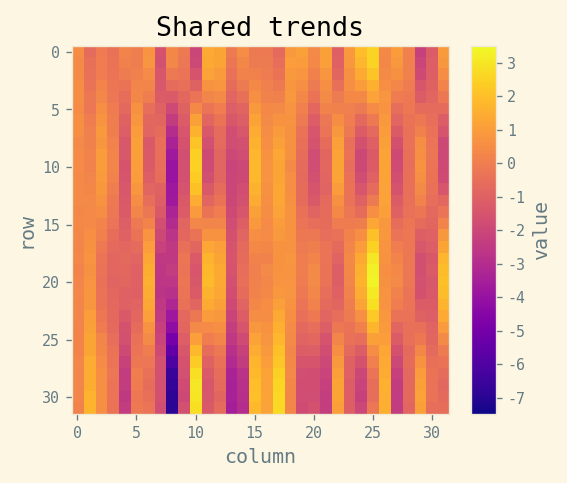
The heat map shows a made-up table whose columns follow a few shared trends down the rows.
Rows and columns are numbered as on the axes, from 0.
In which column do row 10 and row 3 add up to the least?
8
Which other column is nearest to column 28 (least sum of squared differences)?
23
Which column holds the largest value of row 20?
25
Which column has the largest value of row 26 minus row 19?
10
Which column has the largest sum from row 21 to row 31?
17
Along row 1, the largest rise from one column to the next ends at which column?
11
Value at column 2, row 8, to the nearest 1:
1
